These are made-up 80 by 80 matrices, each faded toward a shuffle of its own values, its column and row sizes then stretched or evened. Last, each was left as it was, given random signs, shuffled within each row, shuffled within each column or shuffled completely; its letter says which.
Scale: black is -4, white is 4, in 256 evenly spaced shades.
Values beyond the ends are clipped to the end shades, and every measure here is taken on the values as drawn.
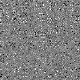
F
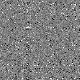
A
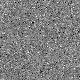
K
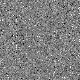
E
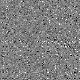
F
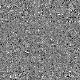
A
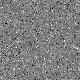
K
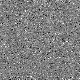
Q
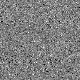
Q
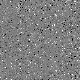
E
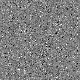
E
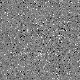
A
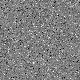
K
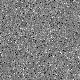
K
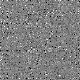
F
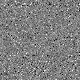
Q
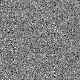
E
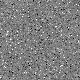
K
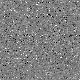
Q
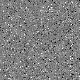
E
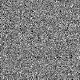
A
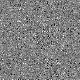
A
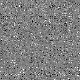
F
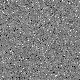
K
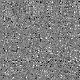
F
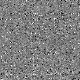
A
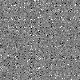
A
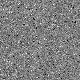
K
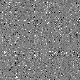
F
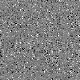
F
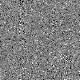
E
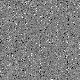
E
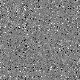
A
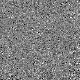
A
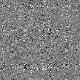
F
